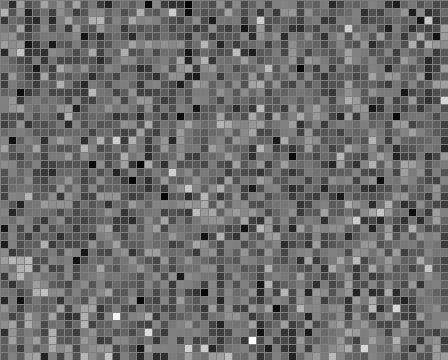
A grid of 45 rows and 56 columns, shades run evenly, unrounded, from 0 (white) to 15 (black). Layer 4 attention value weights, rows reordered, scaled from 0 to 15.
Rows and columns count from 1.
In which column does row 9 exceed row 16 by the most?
19
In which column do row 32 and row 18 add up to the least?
15
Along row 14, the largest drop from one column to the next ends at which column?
33
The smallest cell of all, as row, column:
43, 32
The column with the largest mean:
18
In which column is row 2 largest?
24
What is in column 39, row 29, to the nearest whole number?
9
